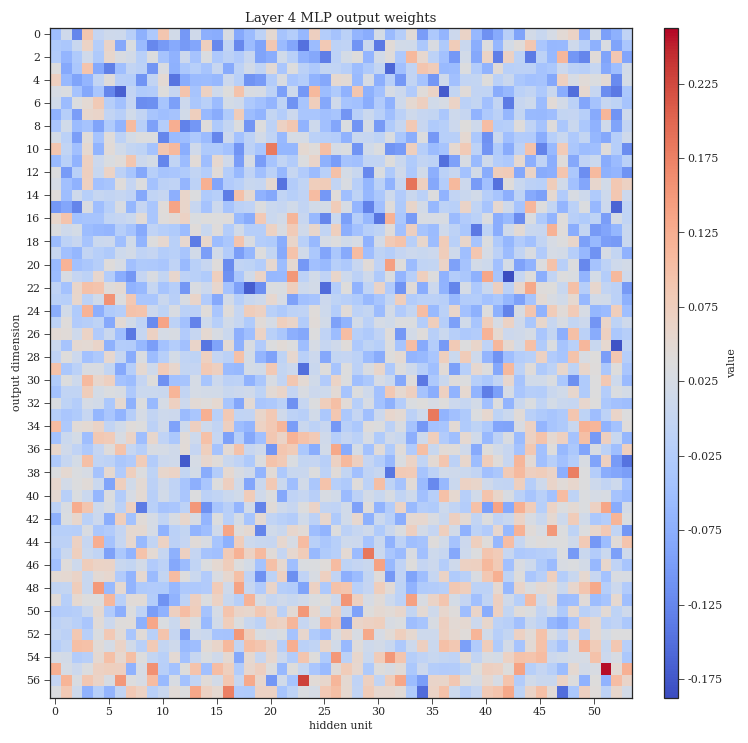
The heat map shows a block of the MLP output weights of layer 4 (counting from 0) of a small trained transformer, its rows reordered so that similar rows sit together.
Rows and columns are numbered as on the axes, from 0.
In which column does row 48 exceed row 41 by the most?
17
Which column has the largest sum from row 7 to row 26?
22
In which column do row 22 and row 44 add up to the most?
4
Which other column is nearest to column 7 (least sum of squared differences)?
32
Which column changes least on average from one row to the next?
1
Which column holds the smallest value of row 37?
12
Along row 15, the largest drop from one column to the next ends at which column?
52
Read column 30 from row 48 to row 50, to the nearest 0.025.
0.075 0.05 0.05
